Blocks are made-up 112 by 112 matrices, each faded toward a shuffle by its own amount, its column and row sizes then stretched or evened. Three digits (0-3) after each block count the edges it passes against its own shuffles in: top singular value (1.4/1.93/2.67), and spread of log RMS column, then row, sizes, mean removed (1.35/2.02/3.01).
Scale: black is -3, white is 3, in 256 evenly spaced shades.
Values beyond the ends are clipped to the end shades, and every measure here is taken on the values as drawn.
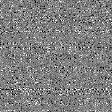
1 1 3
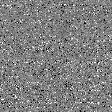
0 0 2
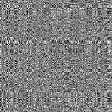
3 2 2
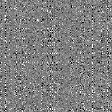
2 3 2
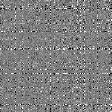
2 3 3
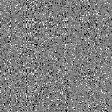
2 2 0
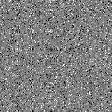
2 1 0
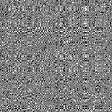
3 2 2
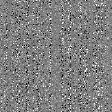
1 3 1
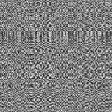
3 2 2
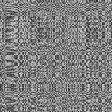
3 2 0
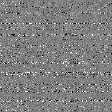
1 1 3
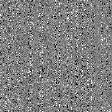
0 3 1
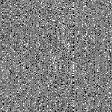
2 2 0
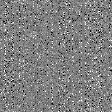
0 3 0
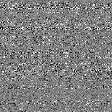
2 0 3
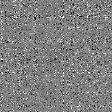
0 2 2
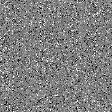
0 2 0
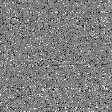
1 0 2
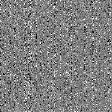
0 3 0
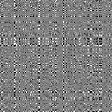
3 3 3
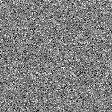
1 0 1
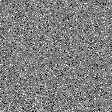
0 0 1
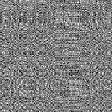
3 1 0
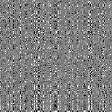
3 3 2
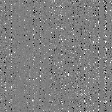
1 3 1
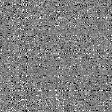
1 2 3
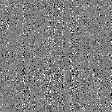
1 3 2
